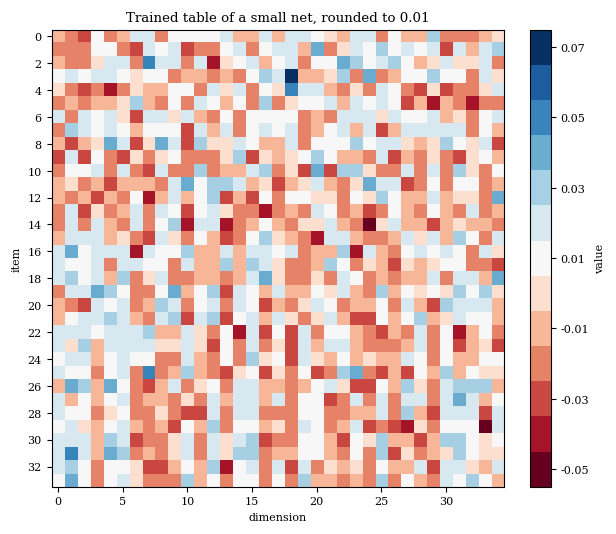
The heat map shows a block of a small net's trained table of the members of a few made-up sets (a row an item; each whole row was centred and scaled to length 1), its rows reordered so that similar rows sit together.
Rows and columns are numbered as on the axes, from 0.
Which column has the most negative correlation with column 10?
8
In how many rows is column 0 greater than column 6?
18
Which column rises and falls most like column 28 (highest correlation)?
17
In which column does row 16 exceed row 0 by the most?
1
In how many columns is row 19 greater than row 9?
23
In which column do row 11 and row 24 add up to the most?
10
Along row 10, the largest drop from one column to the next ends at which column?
21
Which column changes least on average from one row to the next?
3
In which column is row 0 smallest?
2
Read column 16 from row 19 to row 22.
-0.01 -0.03 -0.01 -0.03
